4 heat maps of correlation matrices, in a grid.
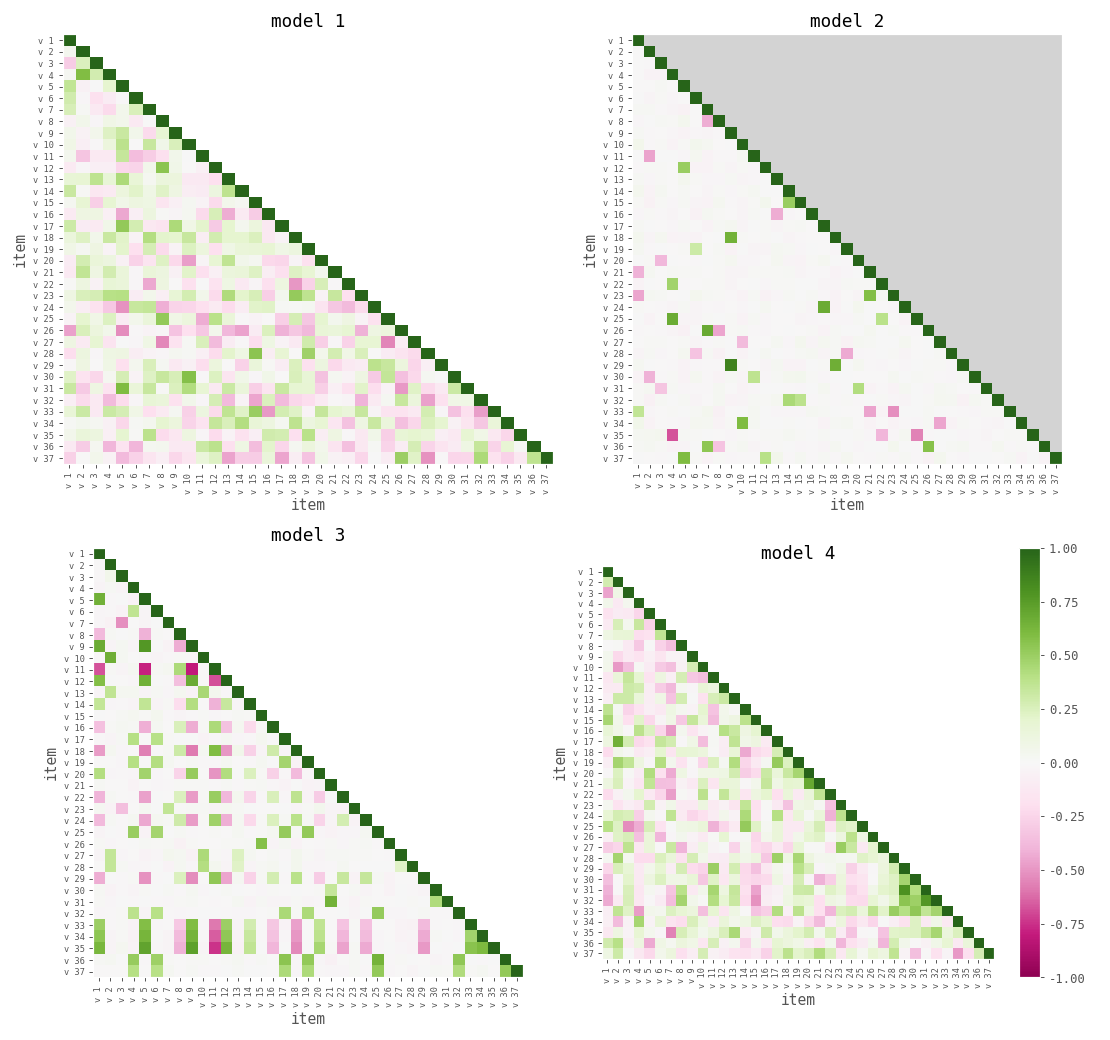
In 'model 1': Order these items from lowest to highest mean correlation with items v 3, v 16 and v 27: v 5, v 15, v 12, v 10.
v 15, v 5, v 12, v 10
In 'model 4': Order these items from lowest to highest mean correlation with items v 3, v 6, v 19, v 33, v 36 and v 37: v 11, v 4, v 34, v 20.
v 34, v 4, v 20, v 11
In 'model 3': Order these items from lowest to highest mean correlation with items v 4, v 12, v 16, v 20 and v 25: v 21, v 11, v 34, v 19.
v 11, v 21, v 34, v 19
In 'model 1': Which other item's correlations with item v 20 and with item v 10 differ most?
v 30
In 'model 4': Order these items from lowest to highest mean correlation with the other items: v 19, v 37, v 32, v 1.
v 1, v 37, v 32, v 19
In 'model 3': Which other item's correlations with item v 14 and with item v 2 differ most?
v 10
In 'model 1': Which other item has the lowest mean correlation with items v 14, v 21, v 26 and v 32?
v 17
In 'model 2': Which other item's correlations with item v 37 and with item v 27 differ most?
v 5
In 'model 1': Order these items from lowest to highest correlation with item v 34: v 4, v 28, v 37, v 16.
v 37, v 4, v 16, v 28
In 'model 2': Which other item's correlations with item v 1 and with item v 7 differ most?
v 26
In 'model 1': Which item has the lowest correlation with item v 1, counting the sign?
v 26
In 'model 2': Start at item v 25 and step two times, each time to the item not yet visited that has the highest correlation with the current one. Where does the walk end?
v 22
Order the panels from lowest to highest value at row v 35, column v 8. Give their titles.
model 3, model 1, model 2, model 4
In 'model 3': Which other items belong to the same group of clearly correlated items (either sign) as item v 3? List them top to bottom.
v 7, v 23
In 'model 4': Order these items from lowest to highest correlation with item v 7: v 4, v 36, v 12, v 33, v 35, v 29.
v 35, v 12, v 4, v 29, v 36, v 33
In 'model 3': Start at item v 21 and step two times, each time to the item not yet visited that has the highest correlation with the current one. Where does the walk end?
v 30
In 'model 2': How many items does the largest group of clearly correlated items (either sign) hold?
4
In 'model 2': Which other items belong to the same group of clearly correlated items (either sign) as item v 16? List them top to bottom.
v 13
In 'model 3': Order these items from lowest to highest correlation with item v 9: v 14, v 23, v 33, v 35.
v 23, v 14, v 33, v 35
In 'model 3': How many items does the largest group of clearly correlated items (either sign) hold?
16
